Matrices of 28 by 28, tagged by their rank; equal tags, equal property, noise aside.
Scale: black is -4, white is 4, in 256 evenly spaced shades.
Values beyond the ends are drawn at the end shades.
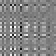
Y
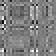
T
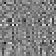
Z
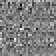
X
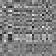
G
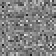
X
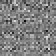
X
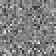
X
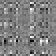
T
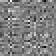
Z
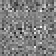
X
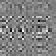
T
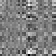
T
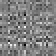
G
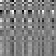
Y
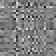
G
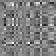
T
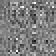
Z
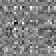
G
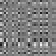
Y
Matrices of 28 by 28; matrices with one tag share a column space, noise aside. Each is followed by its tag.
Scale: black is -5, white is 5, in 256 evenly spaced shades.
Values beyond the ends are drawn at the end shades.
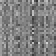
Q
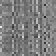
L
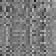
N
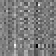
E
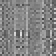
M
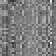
Q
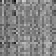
Q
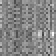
M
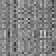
M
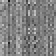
Q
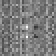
L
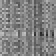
M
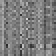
E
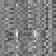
M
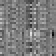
M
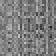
L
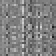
L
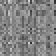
Q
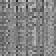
N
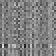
E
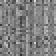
Q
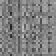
L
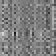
M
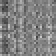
L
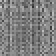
N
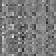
L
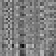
E
